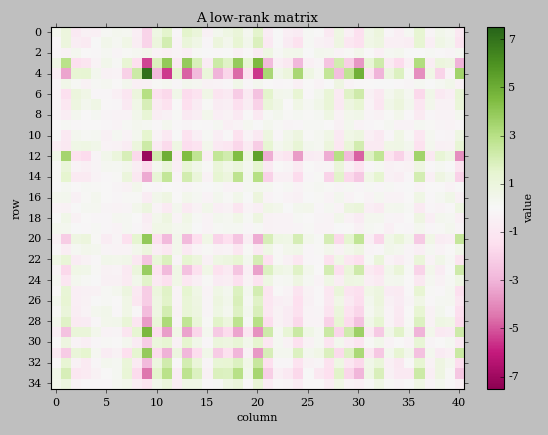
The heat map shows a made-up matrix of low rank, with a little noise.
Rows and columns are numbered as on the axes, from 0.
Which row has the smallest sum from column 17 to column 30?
12
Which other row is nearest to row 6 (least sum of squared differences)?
11
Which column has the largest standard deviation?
9
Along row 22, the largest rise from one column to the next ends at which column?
10
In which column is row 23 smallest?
20
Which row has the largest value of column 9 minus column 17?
4
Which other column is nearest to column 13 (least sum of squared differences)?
18
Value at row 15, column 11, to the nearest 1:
0
